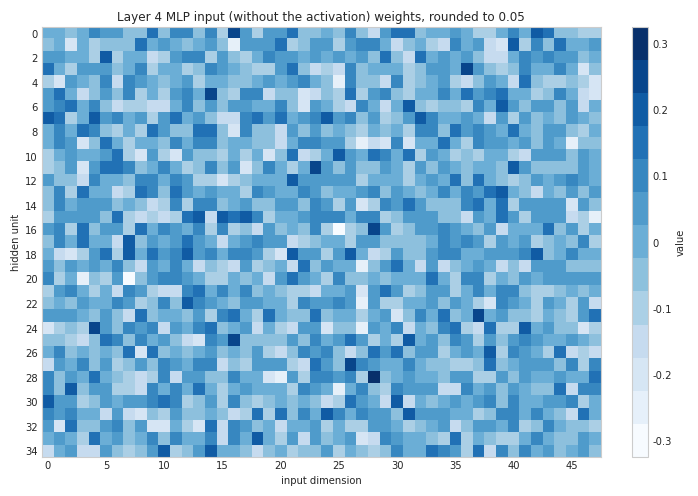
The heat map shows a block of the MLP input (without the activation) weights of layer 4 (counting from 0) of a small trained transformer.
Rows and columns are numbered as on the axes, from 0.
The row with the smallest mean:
4
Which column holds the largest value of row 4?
41
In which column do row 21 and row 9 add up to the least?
27
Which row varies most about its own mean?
24
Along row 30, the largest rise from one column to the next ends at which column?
30
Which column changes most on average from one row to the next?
8
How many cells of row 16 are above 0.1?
4
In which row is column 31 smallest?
9
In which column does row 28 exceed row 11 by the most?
28
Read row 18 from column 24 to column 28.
-0.1 0.05 0.2 0 -0.15
